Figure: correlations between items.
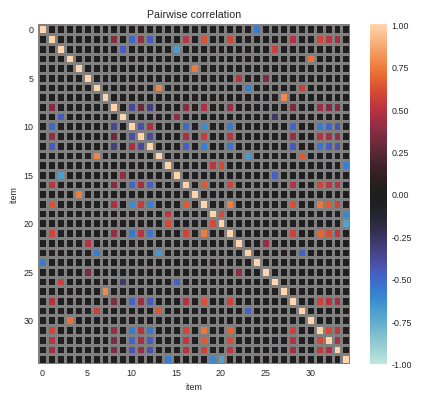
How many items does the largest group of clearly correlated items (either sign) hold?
12
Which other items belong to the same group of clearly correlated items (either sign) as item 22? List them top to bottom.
5, 25
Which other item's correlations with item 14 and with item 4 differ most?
17
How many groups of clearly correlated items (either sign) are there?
9
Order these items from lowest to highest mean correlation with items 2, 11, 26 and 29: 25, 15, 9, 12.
15, 9, 12, 25
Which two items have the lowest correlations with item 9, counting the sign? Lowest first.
2, 26
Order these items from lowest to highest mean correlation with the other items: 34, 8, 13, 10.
10, 34, 13, 8
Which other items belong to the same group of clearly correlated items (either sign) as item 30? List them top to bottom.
3
